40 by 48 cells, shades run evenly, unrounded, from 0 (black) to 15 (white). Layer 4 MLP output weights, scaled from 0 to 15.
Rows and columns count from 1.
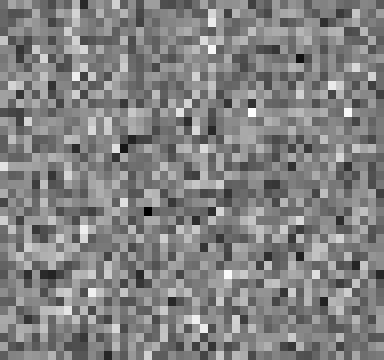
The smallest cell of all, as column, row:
19, 24
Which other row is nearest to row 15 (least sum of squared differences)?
14
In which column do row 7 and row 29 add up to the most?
6
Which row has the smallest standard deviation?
4
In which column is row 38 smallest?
11
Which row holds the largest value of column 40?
31
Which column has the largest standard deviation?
27
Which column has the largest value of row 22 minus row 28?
20
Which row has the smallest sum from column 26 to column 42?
22
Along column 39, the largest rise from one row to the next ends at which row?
18
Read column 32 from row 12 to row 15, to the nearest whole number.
3 15 8 10
